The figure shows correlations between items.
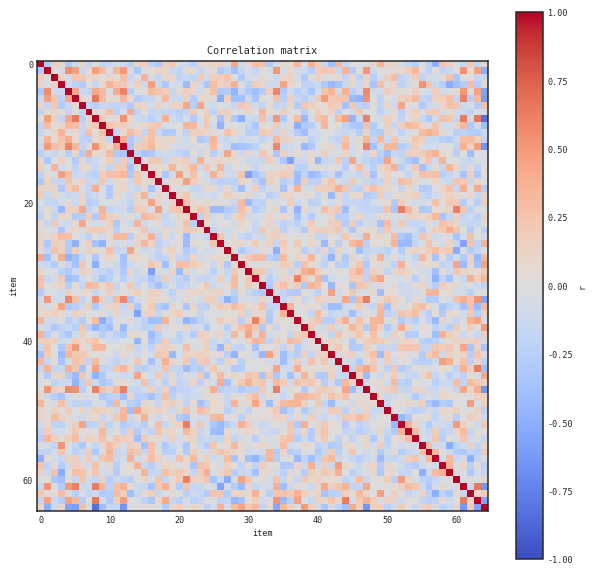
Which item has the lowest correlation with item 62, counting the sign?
57
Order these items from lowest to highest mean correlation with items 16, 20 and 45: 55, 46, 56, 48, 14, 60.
48, 46, 60, 55, 56, 14
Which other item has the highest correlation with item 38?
64
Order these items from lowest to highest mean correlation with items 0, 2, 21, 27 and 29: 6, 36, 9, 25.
25, 9, 36, 6
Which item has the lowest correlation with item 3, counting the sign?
59
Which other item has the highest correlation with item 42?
33
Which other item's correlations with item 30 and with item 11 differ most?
16
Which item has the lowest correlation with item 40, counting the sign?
14
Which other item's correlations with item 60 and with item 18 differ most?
29
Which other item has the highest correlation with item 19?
15
